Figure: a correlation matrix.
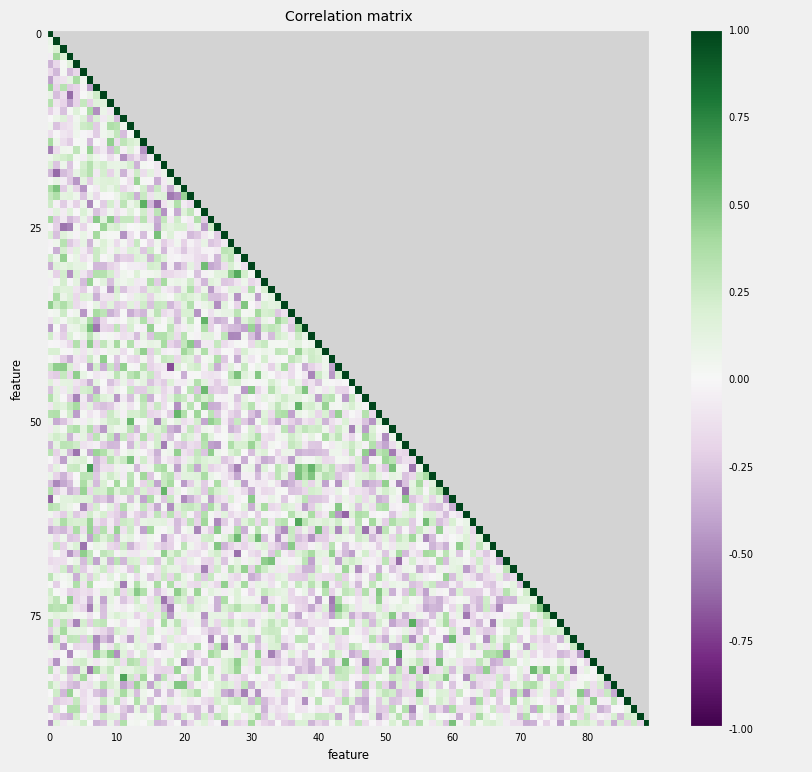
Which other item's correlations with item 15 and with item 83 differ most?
14
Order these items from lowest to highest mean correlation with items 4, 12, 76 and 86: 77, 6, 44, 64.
77, 6, 64, 44
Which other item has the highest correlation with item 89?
60
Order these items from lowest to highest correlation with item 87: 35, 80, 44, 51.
35, 44, 80, 51
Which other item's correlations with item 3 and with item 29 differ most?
85
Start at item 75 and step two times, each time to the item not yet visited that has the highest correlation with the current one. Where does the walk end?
56
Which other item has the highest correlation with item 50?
12
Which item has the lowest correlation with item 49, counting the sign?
64
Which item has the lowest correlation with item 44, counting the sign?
62
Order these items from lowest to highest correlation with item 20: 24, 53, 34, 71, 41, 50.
53, 50, 24, 71, 34, 41
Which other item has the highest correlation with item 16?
26
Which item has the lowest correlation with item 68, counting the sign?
52
